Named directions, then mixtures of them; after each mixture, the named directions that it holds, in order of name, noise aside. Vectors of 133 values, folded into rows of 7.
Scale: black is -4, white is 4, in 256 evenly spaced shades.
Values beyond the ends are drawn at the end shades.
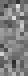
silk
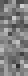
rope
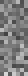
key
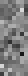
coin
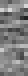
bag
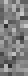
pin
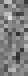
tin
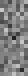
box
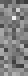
key, rope, silk.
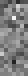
rope, silk.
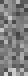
key, tin.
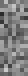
bag, box, pin.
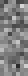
rope.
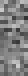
bag, rope.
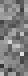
coin.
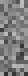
key.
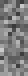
rope.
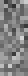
pin, tin.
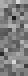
rope, silk.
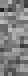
bag, box, key.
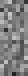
box, key, tin.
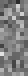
silk.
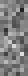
box, coin.
